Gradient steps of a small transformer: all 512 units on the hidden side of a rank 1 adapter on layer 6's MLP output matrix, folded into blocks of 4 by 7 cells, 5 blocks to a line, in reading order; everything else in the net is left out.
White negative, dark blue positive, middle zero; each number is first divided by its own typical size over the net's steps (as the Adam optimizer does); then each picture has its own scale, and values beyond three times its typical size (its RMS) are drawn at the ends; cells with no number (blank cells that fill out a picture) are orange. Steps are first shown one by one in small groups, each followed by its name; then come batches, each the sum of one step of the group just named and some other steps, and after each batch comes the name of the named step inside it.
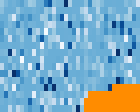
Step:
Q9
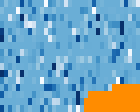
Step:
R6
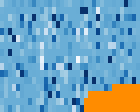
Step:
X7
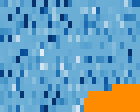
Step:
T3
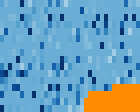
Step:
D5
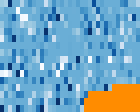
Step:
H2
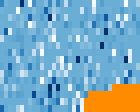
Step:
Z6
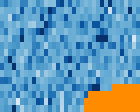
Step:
Z6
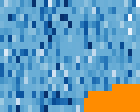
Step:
T3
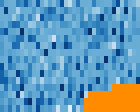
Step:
R6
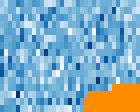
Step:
R6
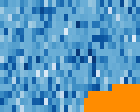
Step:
Z6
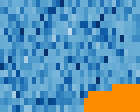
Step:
H2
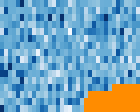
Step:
D5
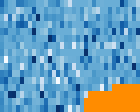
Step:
R6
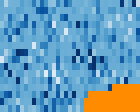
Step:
T3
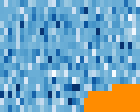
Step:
X7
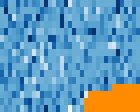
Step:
T3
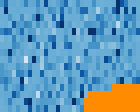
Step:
X7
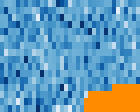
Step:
T3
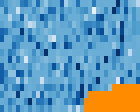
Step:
R6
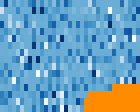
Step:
T3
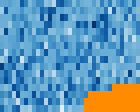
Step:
D5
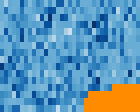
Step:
D5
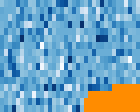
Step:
Q9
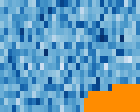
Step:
Q9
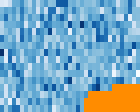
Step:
Q9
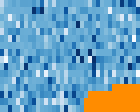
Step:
X7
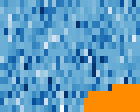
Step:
Z6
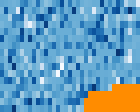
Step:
R6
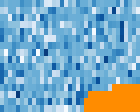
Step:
R6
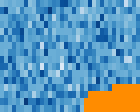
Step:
Q9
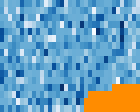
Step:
R6
